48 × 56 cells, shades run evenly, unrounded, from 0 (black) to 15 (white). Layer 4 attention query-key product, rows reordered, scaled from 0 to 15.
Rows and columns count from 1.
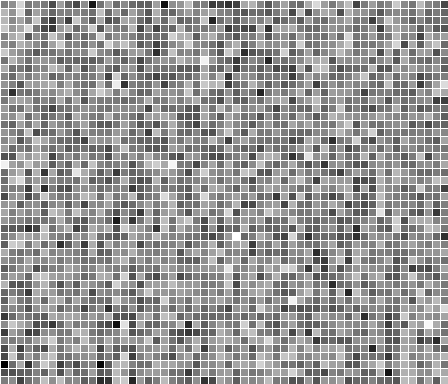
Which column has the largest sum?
16
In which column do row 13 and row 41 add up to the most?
54
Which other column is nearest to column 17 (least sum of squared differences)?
49
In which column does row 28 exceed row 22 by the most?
24
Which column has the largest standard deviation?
37
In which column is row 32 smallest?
40
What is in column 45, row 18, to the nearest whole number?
12
